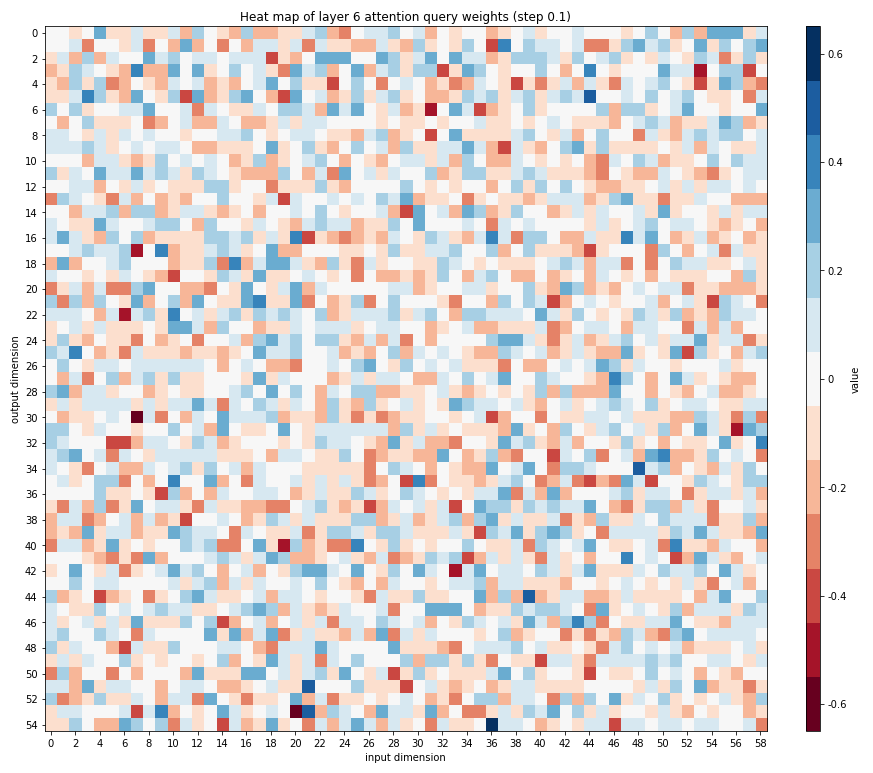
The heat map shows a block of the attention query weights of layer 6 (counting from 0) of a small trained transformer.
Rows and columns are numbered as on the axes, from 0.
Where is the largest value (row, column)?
54, 36
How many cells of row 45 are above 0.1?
14
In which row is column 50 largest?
33
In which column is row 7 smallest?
8
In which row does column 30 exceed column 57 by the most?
3
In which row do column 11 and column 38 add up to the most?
39
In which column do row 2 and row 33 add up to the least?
18
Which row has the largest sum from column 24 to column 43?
2
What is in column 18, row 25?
0.1
